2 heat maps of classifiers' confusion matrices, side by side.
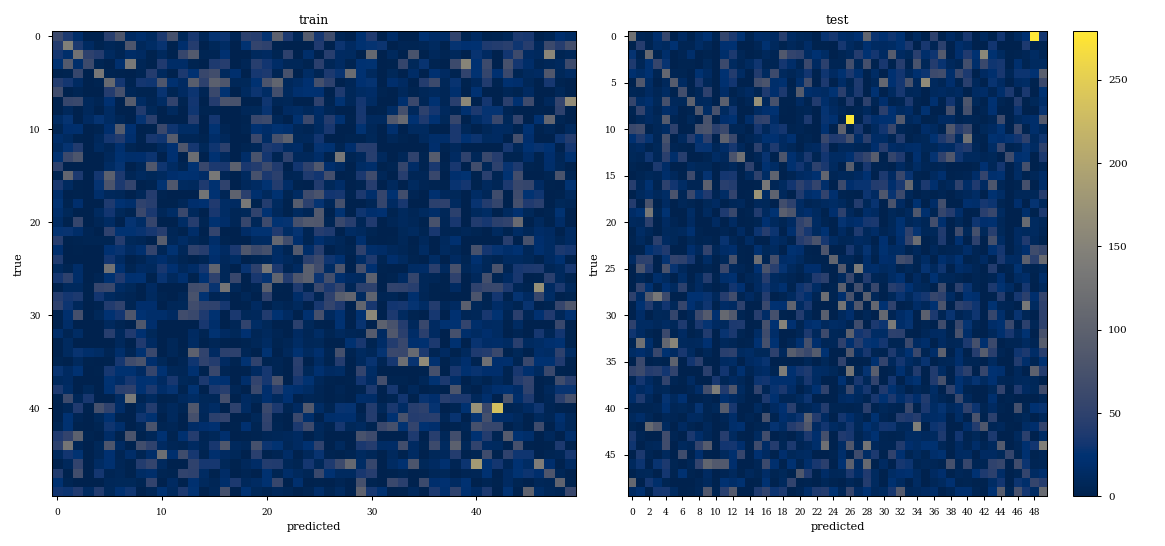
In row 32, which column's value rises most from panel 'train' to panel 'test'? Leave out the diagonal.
26
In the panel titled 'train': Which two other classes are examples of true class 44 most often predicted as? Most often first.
1, 38
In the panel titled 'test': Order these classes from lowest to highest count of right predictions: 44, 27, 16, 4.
27, 44, 4, 16
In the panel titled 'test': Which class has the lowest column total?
14
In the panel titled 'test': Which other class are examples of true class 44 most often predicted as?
49
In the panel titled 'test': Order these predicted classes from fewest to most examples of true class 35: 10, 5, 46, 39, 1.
10, 39, 46, 1, 5
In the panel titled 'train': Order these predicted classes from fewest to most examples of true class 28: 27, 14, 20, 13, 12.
12, 14, 20, 13, 27
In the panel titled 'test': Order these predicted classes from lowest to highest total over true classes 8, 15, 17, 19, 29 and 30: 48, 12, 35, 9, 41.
48, 41, 35, 9, 12
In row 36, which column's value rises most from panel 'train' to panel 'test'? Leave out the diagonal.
18
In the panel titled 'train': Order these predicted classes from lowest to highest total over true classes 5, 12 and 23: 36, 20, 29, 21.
36, 29, 21, 20
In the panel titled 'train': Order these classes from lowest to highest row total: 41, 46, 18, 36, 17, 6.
6, 36, 41, 17, 18, 46
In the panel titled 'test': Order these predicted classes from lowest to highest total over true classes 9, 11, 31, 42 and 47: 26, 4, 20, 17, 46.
46, 17, 20, 4, 26
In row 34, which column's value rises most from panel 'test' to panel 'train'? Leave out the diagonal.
13
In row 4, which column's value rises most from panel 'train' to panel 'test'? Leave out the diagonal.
49
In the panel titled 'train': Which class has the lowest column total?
3
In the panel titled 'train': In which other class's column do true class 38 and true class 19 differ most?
25
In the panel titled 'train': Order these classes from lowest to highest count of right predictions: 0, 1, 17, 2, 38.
0, 38, 17, 2, 1
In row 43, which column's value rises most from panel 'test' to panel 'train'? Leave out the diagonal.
2
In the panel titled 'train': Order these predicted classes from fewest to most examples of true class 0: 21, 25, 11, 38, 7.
7, 25, 38, 11, 21
